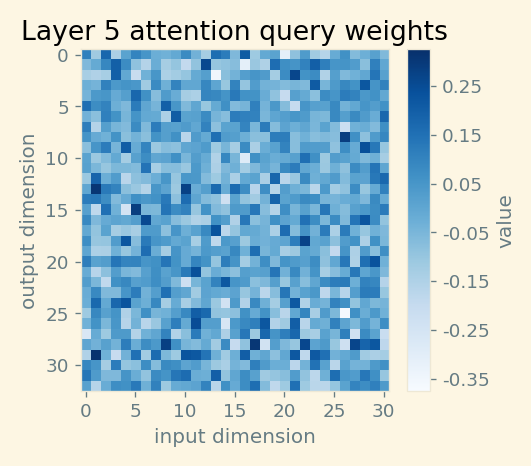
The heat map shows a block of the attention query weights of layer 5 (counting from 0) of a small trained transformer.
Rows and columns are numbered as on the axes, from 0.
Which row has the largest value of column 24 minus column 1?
15
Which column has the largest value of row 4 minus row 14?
14
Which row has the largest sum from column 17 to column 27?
1
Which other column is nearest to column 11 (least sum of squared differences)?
18
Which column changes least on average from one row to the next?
7
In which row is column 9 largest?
6
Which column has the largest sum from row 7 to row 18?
22
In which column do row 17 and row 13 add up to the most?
13
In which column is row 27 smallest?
0
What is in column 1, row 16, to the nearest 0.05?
-0.05
